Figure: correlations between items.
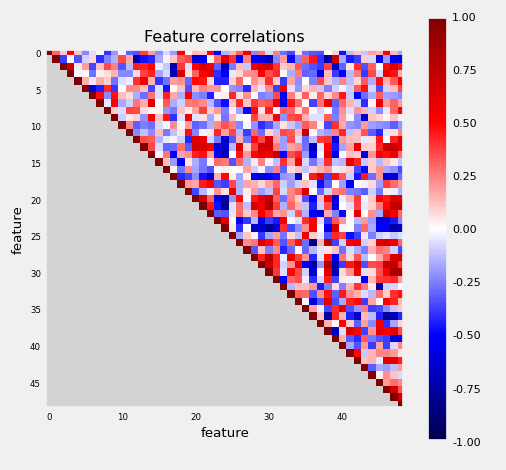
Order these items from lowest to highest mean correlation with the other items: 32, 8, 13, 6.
32, 6, 8, 13
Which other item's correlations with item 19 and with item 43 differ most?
9
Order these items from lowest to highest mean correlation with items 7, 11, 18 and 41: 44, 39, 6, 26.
39, 44, 6, 26
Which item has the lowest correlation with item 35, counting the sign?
29
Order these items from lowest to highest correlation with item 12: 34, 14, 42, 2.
34, 42, 14, 2
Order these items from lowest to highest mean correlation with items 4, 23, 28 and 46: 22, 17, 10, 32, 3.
17, 10, 32, 3, 22
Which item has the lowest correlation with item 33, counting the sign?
1
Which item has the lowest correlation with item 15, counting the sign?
18
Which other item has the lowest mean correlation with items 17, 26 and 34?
36
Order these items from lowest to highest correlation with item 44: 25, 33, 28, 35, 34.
35, 25, 33, 28, 34
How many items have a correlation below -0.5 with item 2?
3
